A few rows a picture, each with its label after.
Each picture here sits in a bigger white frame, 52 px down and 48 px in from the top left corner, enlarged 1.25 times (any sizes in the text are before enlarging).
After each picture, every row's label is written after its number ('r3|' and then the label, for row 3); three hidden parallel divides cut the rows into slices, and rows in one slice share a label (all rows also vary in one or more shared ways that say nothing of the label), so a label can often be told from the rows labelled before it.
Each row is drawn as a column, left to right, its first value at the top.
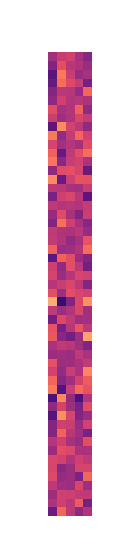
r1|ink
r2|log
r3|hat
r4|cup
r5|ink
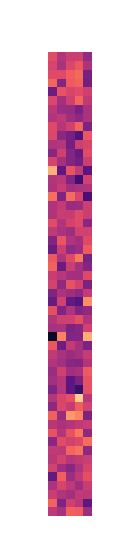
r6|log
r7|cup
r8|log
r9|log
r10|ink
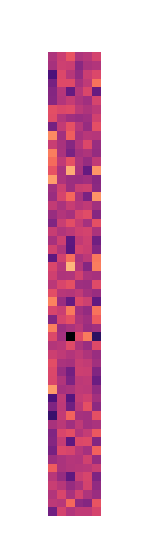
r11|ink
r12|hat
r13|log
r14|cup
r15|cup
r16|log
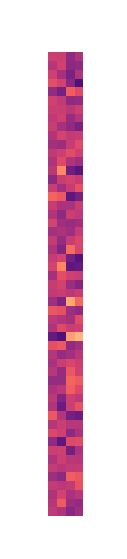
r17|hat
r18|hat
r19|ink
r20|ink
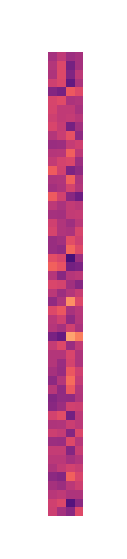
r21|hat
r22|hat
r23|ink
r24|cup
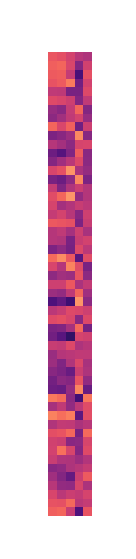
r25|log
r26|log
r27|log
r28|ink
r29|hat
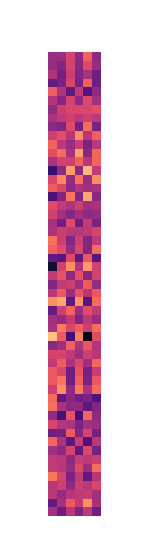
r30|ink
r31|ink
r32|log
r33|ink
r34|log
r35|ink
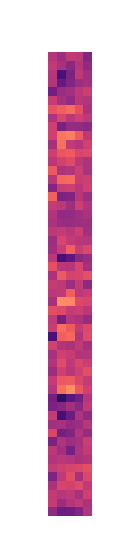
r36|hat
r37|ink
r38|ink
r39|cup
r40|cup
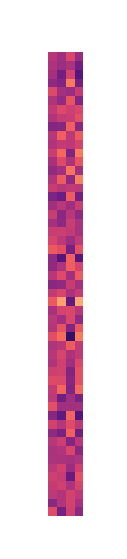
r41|cup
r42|ink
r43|log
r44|ink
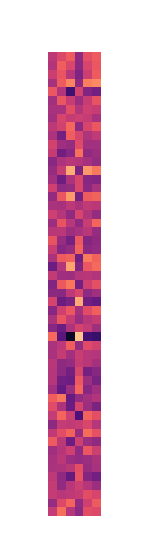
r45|cup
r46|log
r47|log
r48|ink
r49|log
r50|log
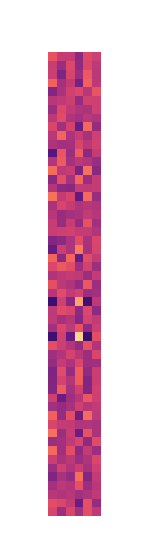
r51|log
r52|cup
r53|hat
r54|ink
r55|log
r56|cup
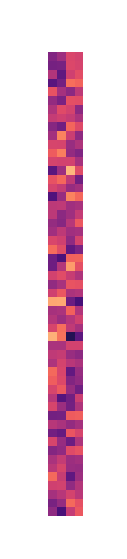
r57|ink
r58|ink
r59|log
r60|log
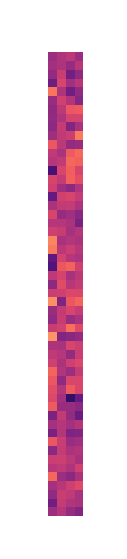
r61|ink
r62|hat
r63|cup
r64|cup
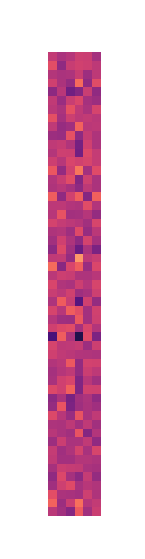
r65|hat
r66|cup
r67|cup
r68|log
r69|cup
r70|hat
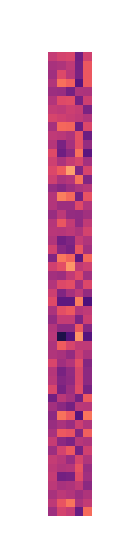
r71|cup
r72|log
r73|log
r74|ink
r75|log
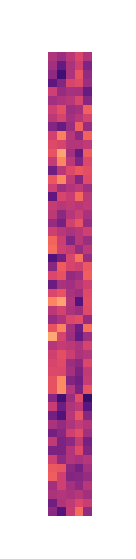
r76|ink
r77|ink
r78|hat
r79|log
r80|cup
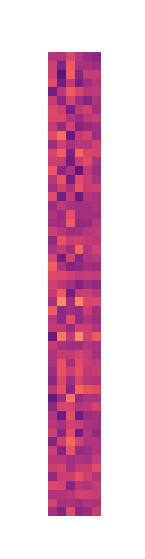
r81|hat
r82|ink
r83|hat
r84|ink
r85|cup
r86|cup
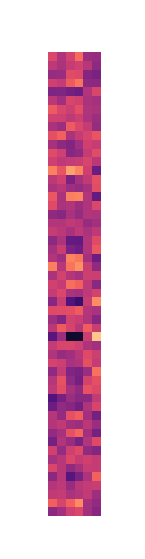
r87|hat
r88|cup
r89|log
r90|log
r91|cup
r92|ink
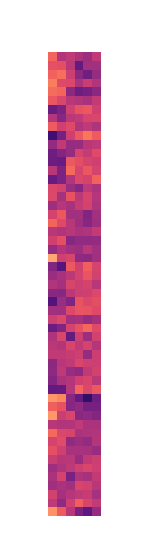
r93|log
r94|hat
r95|hat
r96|cup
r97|cup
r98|cup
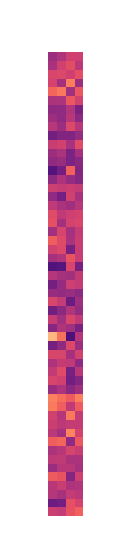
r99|cup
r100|cup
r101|log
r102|hat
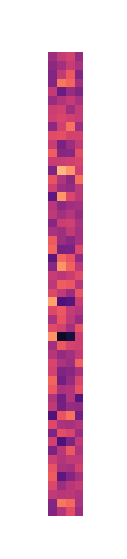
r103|ink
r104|log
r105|log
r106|cup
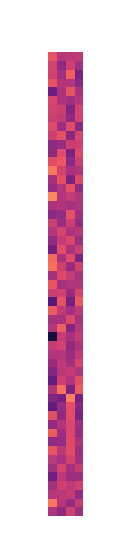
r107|log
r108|cup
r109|hat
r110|cup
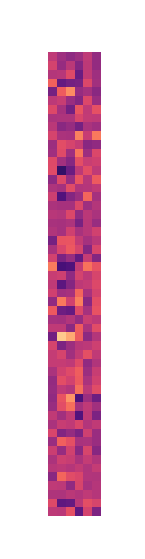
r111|hat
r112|ink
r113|cup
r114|ink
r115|hat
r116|cup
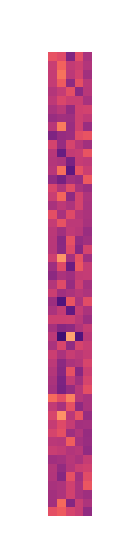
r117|hat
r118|log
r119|cup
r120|hat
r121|cup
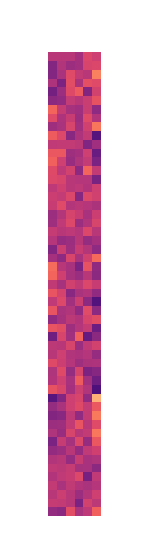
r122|cup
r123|cup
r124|hat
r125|cup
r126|hat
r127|log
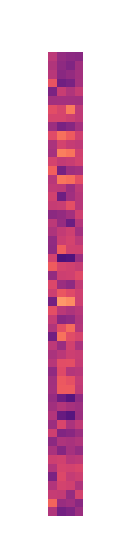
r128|hat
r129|ink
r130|ink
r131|cup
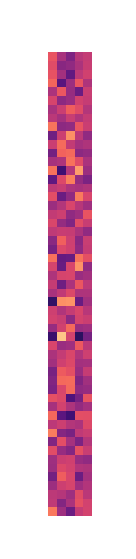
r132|log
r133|ink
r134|ink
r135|log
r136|hat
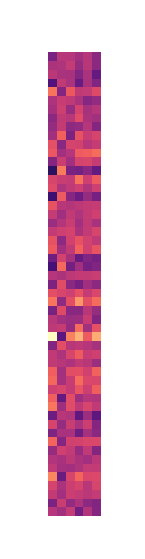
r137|ink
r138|hat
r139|cup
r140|ink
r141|cup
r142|ink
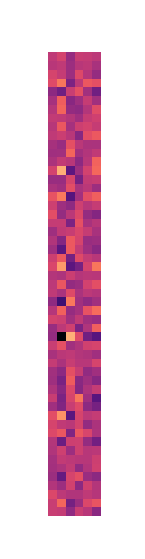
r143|hat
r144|log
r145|ink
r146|hat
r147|hat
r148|hat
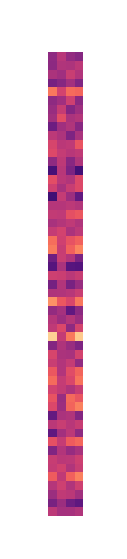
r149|ink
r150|cup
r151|cup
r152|ink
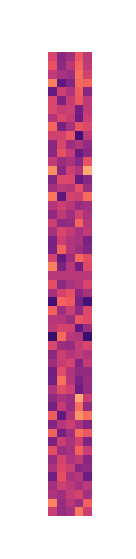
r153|log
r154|ink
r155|cup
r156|log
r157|log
